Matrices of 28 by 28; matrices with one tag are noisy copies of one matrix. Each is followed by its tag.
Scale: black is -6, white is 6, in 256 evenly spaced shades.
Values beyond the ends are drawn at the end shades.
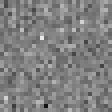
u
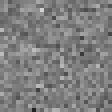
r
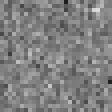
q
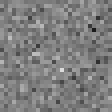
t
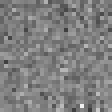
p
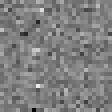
r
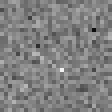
t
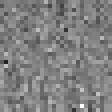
p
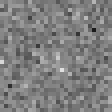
t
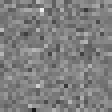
r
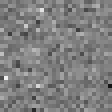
r
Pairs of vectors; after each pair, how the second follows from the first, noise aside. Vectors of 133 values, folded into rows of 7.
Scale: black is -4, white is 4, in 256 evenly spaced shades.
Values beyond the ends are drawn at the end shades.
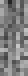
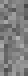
wrapped around, negated, shrunk.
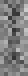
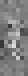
reversed, negated, partly zeroed.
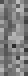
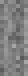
negated, shrunk.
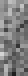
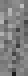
partly zeroed.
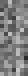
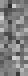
reversed, negated.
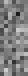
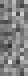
reversed, negated.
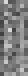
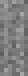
reversed, shrunk.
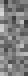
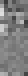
partly zeroed.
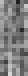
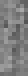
wrapped around, negated, shrunk.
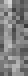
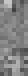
partly zeroed.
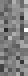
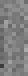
wrapped around, negated, shrunk.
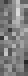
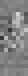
partly zeroed.
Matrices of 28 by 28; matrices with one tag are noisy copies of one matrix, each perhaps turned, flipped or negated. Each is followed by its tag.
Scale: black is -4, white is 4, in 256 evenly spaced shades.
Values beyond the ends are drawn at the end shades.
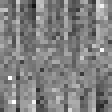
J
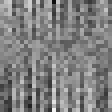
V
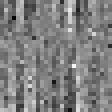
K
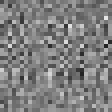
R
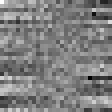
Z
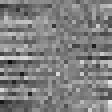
V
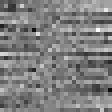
V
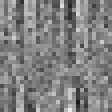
K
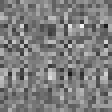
R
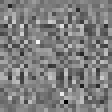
R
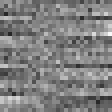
J
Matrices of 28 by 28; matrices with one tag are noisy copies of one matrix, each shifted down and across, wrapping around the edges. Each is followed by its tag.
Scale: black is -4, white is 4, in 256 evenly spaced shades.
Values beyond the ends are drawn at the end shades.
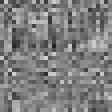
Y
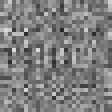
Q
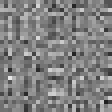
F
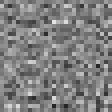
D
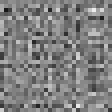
F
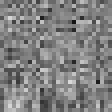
Y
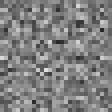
D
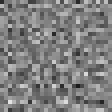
D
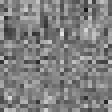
Y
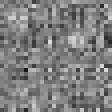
Y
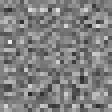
D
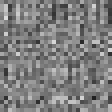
Q
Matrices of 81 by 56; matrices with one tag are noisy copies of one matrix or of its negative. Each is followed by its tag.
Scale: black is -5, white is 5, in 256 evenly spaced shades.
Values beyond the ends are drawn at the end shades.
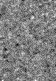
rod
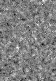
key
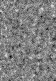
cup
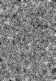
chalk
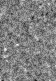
rod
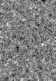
key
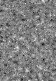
key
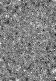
chalk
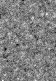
rod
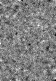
chalk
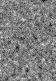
key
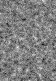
key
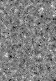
cup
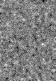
key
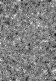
chalk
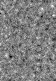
cup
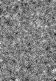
chalk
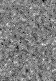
key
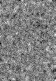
chalk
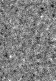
cup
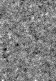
rod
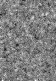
rod
